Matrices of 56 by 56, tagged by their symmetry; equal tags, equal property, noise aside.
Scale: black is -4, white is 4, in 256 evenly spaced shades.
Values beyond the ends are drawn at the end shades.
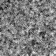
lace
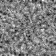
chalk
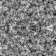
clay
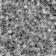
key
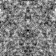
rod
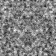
rod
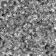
lace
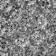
lace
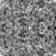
clay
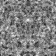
rod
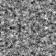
clay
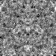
rod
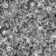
lace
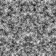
rod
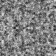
clay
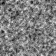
lace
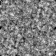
chalk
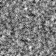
chalk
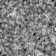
lace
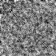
lace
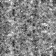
clay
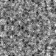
clay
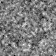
lace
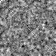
lace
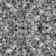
clay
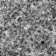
lace
